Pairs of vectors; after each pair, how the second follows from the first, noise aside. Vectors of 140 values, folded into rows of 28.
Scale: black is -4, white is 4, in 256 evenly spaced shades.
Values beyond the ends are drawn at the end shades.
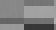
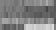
negated.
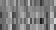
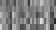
negated.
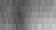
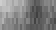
reversed.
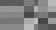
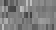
reversed, partly zeroed.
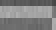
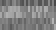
partly zeroed.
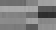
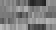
wrapped around.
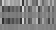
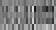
reversed.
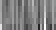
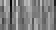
reversed, negated.
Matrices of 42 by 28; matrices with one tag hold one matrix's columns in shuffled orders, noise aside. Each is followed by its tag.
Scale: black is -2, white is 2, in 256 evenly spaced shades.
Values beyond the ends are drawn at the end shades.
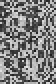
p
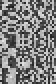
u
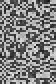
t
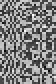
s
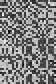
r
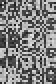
u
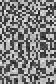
s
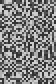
t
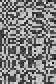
r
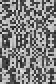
u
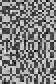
s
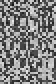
p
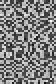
t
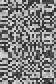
t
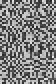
t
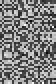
t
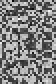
s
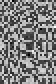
s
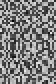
s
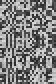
u
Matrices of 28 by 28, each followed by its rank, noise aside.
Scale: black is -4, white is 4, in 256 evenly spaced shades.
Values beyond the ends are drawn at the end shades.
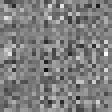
four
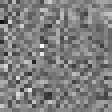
six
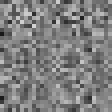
four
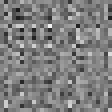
four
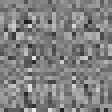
four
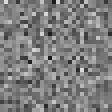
eight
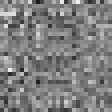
four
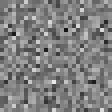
eight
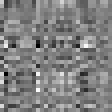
two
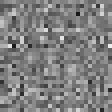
six
